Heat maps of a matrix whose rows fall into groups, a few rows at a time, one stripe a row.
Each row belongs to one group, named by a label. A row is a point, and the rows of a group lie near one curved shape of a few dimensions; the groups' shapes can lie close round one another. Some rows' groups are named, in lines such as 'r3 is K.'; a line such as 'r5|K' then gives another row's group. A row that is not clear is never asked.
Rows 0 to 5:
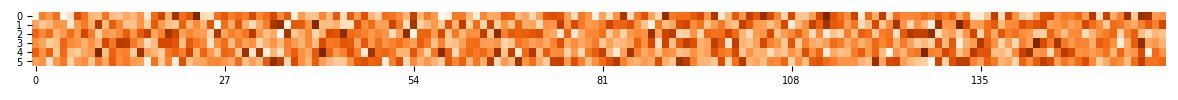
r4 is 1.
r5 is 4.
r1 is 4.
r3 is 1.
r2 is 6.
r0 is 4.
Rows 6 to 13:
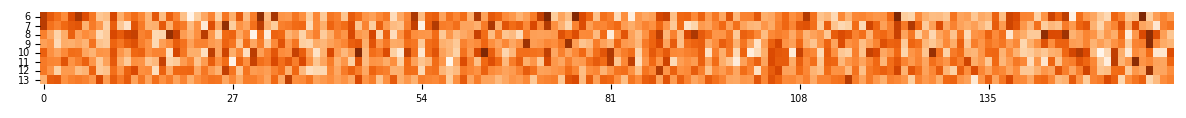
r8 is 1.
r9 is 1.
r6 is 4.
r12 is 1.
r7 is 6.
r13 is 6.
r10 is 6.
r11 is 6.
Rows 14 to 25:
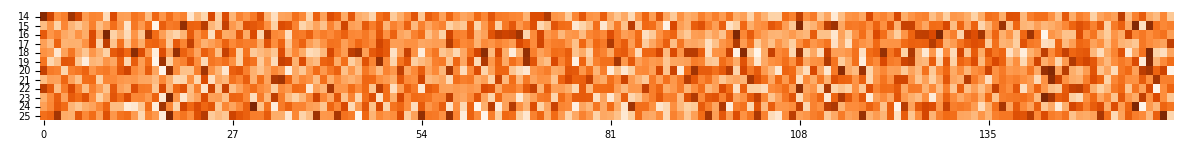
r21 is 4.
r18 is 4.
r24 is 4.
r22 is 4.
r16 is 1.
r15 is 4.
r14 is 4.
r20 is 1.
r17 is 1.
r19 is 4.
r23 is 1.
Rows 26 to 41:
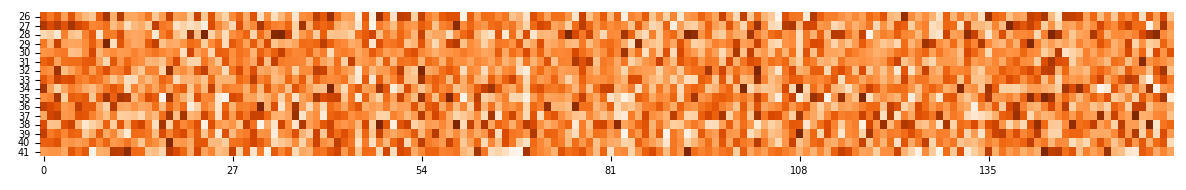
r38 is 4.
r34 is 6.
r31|4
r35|1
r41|1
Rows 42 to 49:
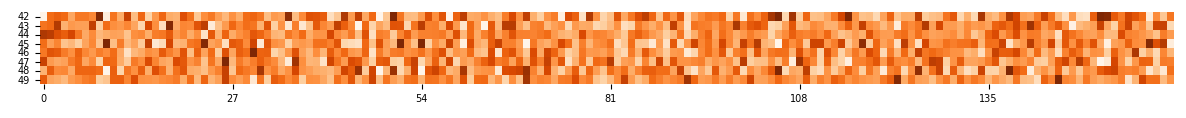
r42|6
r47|6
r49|1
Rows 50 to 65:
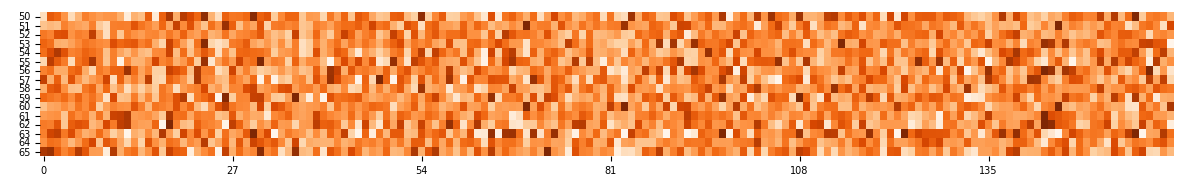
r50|4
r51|1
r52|6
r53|1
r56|1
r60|1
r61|1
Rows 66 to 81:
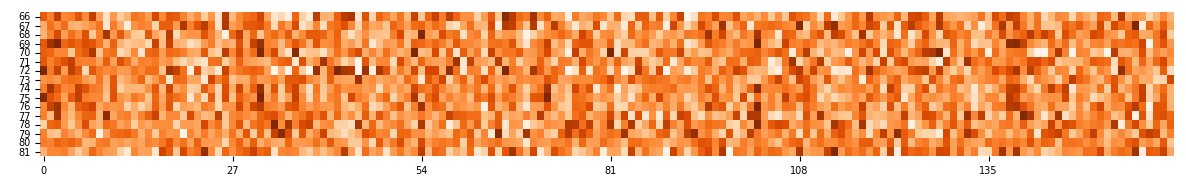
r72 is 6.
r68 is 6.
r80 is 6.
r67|4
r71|4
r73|6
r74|4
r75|4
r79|4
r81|4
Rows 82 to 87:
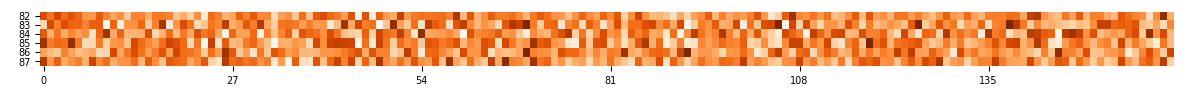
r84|6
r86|1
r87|6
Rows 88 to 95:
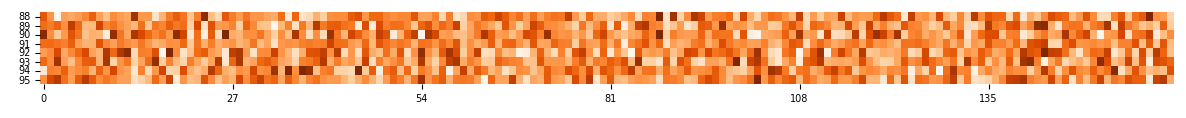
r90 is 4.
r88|1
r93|1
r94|6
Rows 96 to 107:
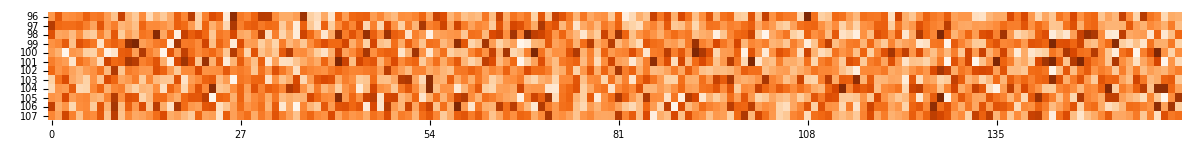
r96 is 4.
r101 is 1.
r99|1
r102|1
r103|6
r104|4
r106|6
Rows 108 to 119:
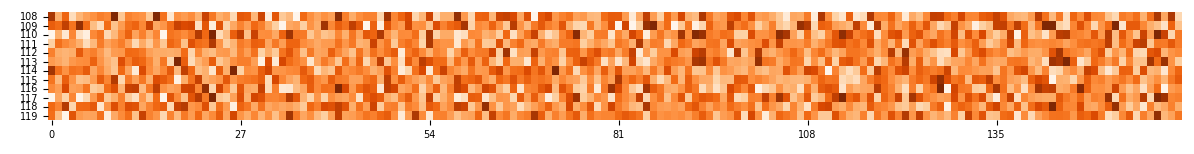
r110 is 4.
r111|4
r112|4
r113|1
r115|1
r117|4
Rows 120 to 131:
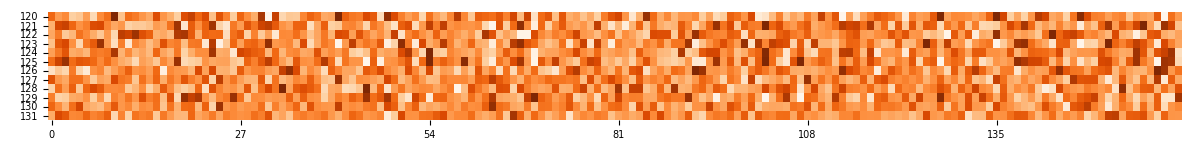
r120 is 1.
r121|4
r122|1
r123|6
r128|6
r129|1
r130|6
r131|6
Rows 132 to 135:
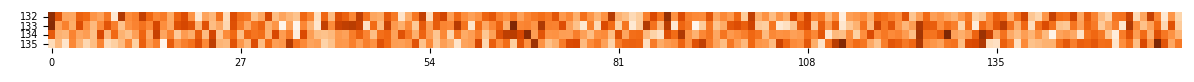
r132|4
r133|6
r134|1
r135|4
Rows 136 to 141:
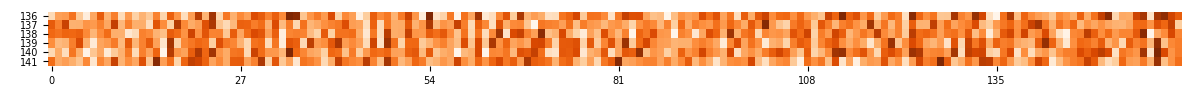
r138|4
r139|4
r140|4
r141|1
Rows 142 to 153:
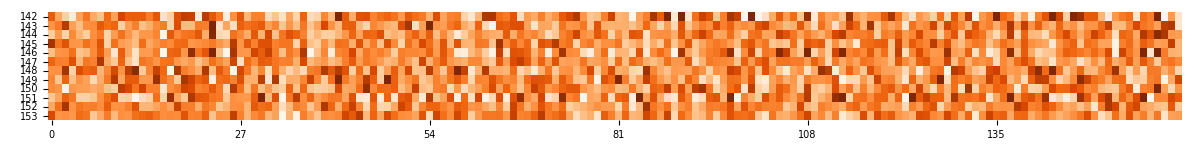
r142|1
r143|6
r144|4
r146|4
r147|6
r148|1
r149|1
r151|4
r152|6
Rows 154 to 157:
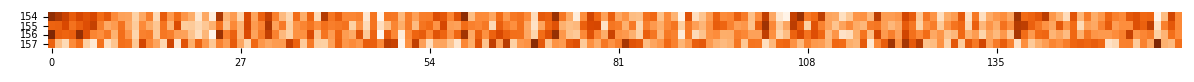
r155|4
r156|4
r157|4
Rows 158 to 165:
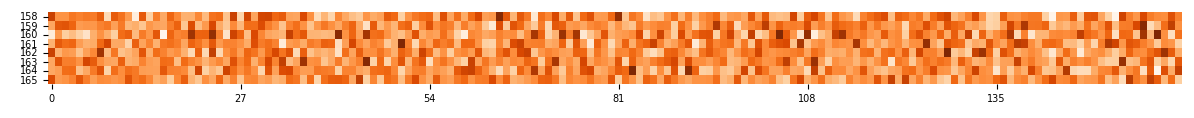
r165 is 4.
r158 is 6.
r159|4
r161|6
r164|1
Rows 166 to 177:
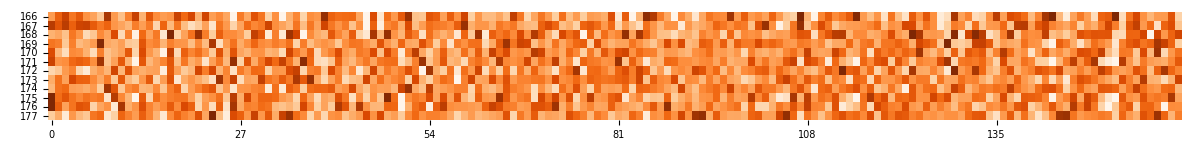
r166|6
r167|4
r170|4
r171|6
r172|4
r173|6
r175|6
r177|4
